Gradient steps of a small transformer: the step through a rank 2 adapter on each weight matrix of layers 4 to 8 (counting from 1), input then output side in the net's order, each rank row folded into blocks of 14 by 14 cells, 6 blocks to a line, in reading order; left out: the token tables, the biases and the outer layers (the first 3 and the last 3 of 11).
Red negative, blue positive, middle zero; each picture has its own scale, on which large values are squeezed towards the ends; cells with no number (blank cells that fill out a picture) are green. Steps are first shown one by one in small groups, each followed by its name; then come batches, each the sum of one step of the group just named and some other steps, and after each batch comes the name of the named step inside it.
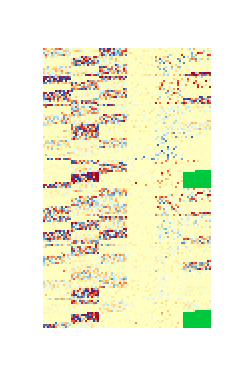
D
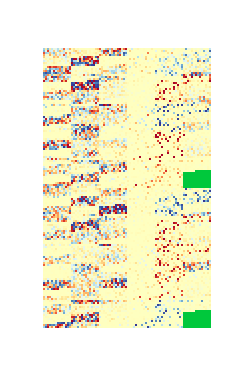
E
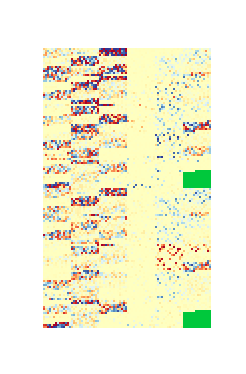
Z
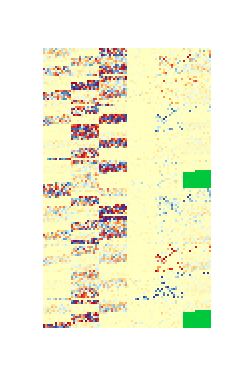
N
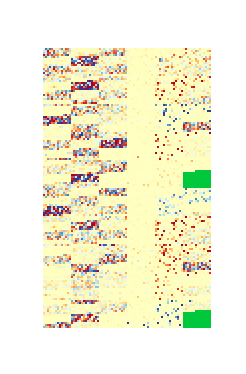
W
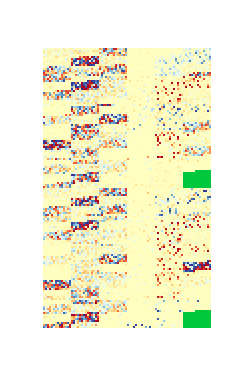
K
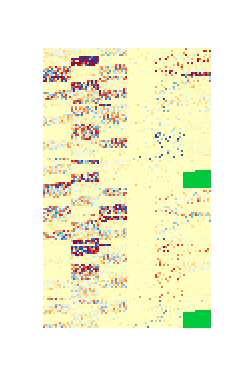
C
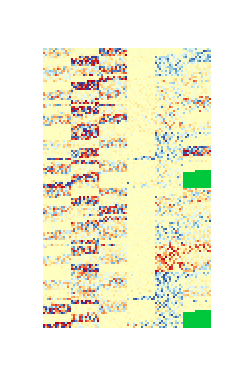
N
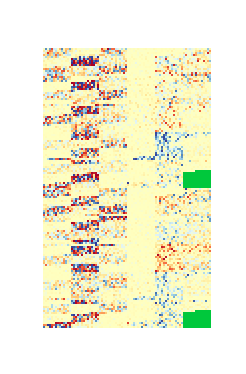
C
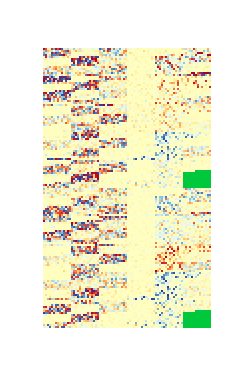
D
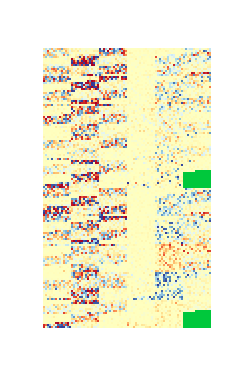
D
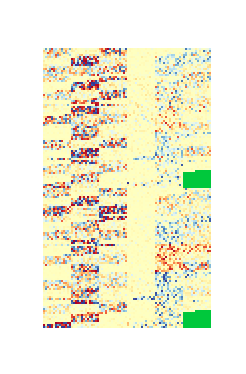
K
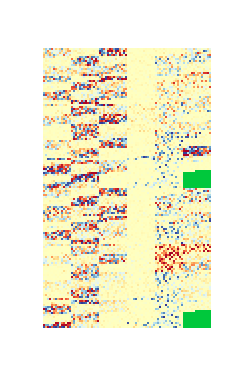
W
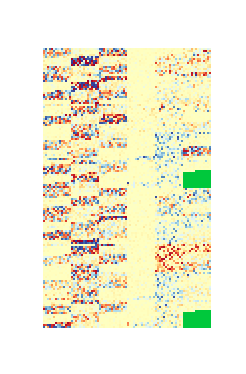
C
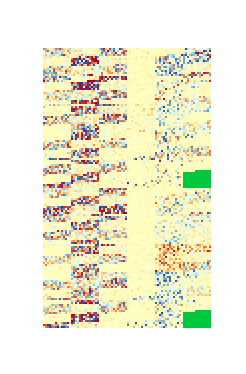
E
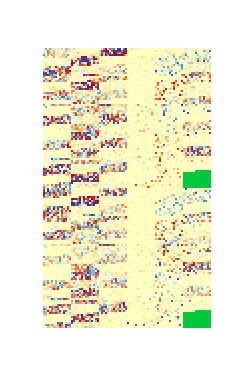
W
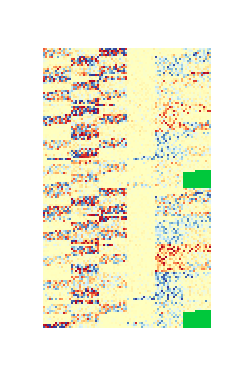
Z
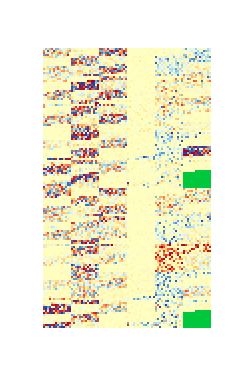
N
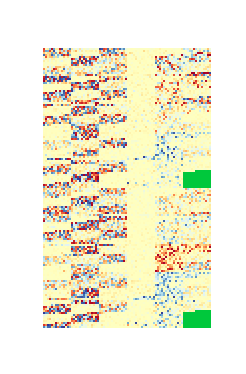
D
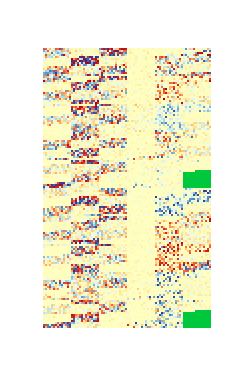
E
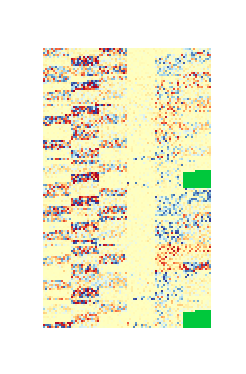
K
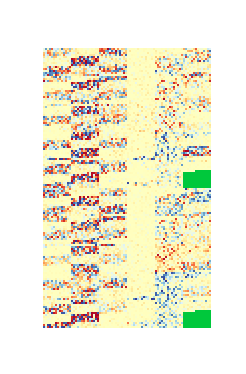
E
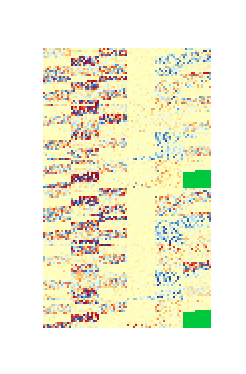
D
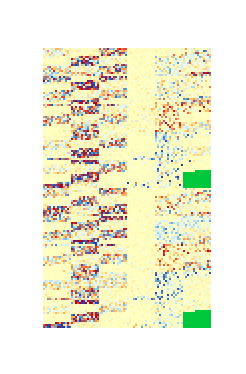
D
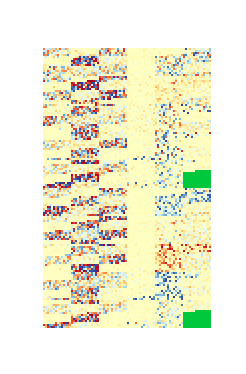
W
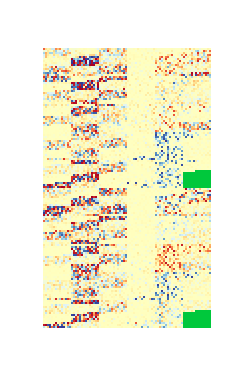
C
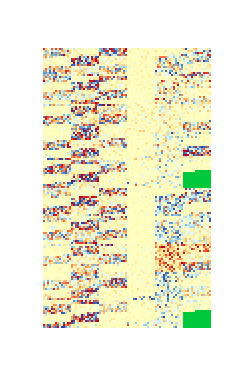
E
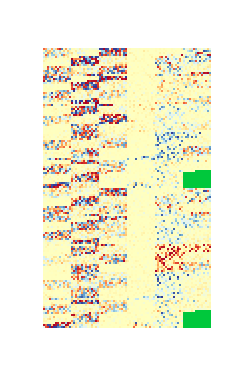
Z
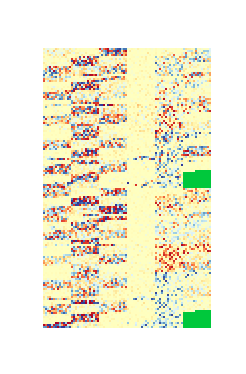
E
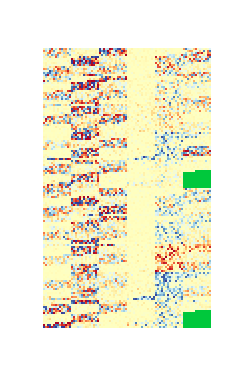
N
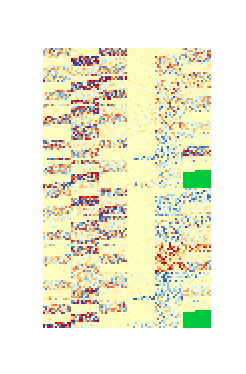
K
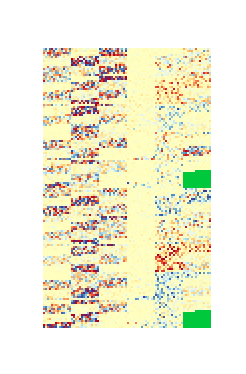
K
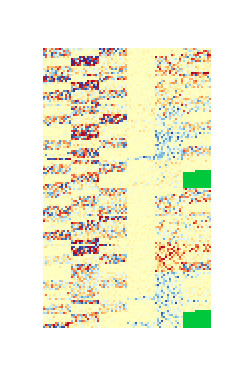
C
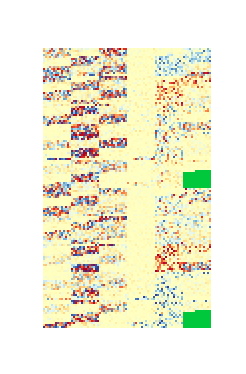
N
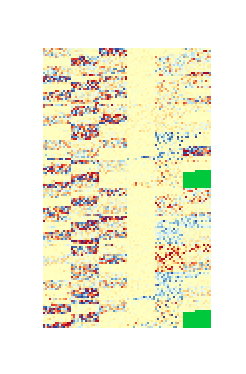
D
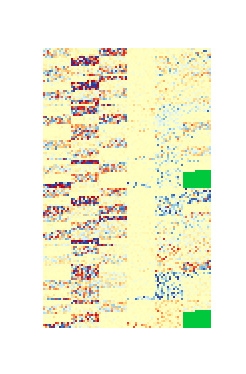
N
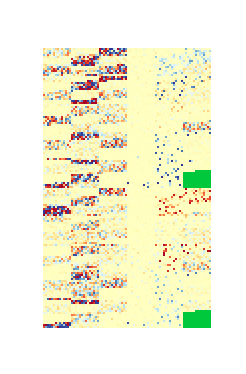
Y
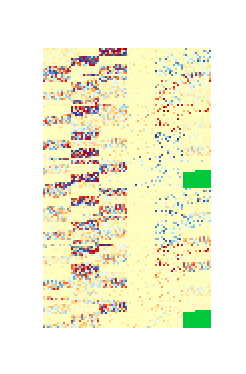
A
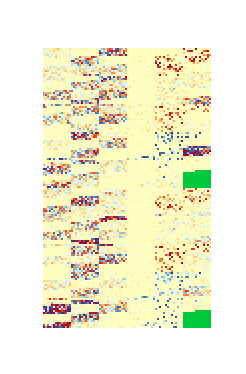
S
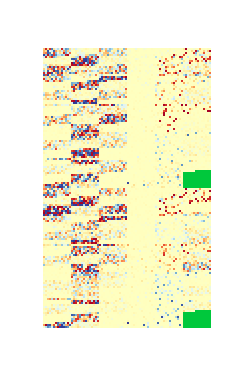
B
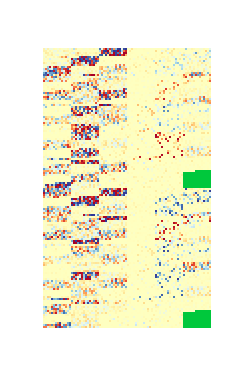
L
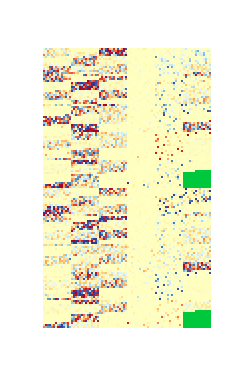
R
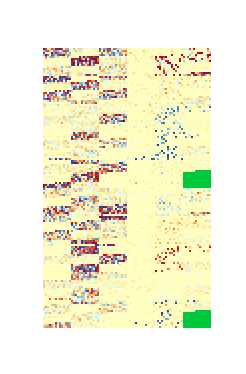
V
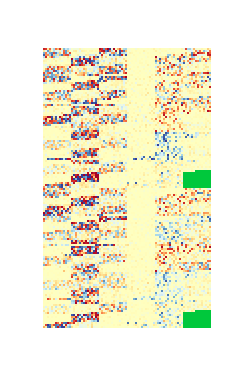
B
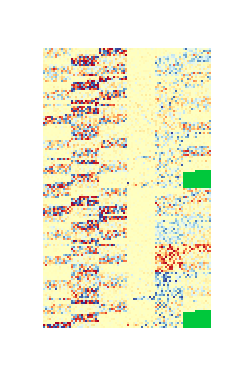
Y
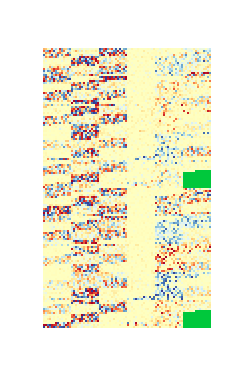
B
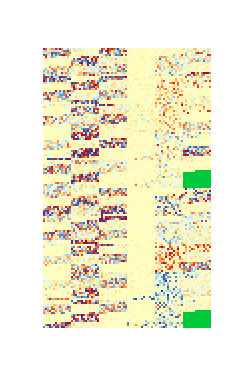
B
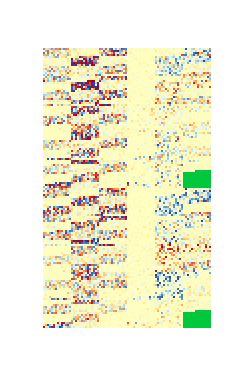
L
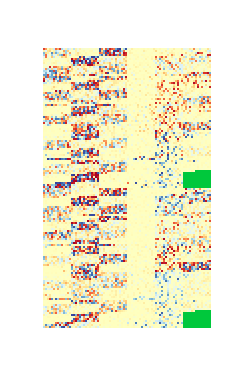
L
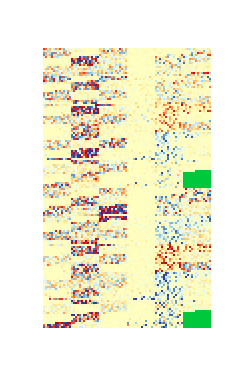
B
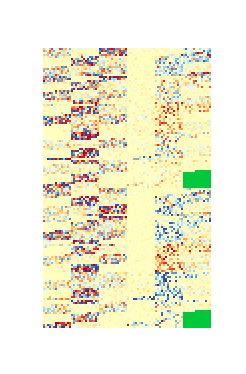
A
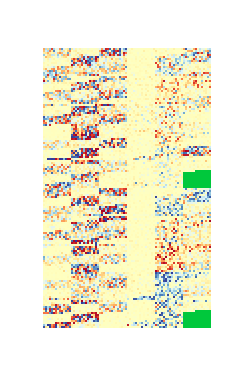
L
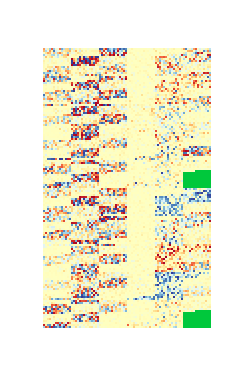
L
